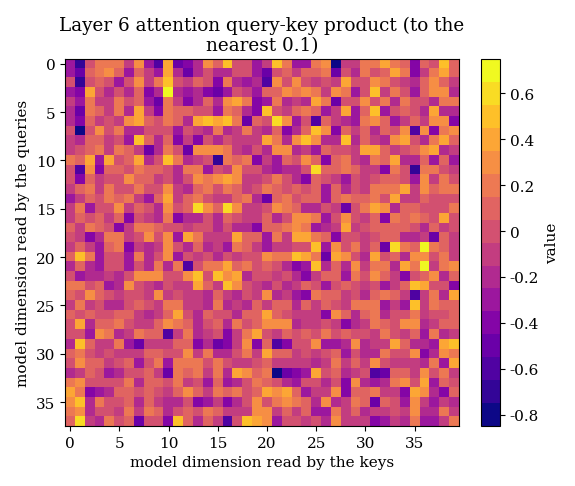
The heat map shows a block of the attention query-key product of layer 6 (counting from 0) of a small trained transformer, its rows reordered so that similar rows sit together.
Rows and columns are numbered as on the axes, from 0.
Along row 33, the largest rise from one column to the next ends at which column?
29
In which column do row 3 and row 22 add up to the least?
1
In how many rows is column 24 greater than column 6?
15
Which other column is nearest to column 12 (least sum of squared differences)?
8
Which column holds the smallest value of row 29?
21
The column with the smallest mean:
26
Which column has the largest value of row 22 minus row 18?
37
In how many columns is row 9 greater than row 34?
18
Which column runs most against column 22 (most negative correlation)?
25
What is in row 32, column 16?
-0.2
